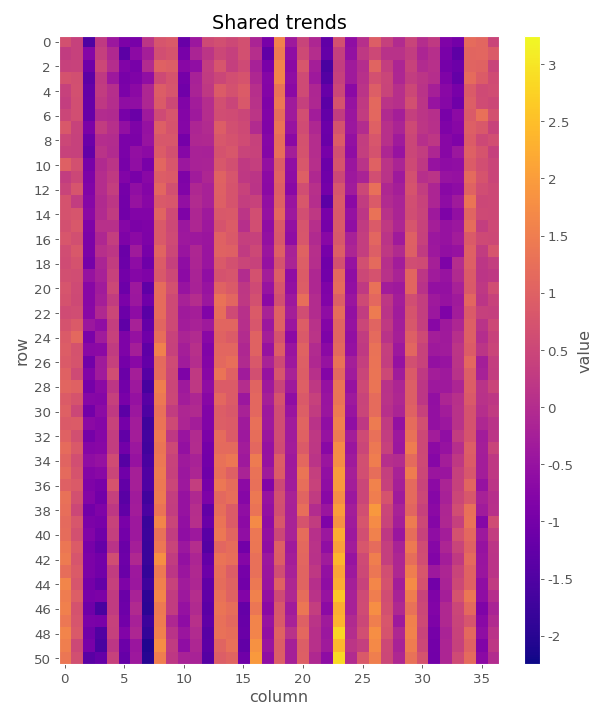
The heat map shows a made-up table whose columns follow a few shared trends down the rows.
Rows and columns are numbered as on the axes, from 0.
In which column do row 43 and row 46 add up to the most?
23
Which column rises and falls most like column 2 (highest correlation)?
4
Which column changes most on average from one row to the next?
26
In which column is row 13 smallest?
22
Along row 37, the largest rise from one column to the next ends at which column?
8
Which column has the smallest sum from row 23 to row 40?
7
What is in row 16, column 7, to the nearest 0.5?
-1
